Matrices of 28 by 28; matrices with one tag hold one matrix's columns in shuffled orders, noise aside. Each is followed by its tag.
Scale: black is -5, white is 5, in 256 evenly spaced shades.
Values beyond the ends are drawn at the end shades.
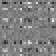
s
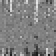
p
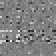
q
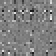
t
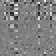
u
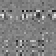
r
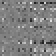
s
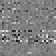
q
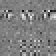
r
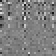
u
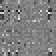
t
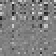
u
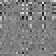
u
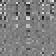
u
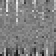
p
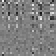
u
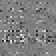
q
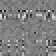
r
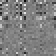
u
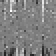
p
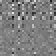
u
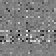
q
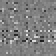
q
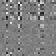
u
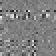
r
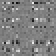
s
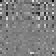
u
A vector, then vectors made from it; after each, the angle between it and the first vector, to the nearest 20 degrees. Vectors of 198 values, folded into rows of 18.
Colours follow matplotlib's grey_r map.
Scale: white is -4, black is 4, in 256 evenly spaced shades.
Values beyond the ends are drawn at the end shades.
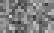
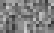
100 degrees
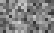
160 degrees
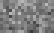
140 degrees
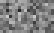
140 degrees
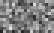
40 degrees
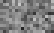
120 degrees
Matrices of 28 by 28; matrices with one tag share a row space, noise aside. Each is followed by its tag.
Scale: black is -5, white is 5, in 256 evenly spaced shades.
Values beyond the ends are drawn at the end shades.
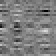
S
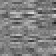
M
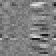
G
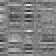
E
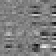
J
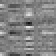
E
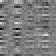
S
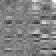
J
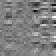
J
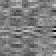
M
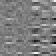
J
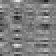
S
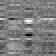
E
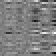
J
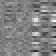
J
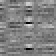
E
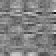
M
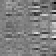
J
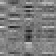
E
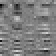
S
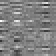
S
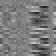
G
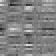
E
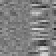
G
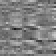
M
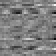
M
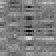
E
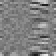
G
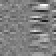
G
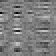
S
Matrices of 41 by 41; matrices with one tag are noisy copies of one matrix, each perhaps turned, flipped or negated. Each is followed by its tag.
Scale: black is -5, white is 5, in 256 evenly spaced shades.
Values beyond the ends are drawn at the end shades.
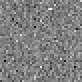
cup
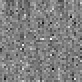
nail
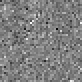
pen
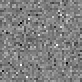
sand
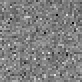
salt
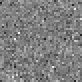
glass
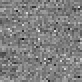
nail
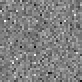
cup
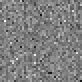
cup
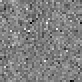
pen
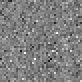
pen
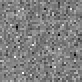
salt
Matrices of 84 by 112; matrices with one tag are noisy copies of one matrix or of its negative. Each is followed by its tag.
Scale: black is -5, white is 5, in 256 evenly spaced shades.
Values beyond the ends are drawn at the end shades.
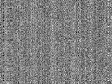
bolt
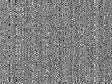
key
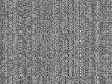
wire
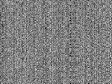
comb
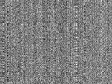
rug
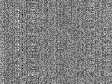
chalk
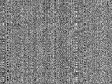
rug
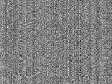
wire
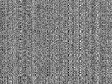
wire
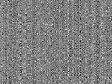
wire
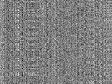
chalk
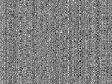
wire
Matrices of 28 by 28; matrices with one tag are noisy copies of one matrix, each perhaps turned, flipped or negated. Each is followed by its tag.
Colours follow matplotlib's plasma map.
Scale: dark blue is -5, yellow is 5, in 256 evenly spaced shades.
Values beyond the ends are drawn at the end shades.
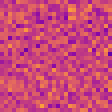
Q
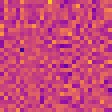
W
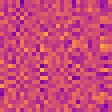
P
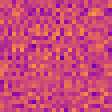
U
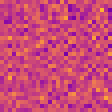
Q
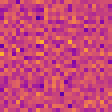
Q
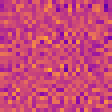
P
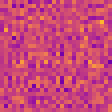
U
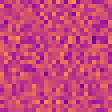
Q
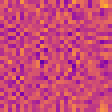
P
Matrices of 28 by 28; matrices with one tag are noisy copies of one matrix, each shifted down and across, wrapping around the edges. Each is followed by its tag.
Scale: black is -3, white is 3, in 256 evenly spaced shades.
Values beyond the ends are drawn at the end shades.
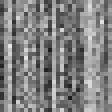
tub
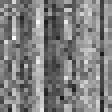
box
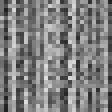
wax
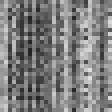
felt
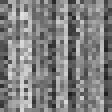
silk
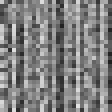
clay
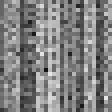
silk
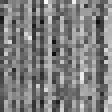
wax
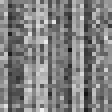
silk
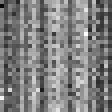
felt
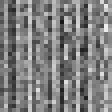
clay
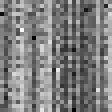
felt
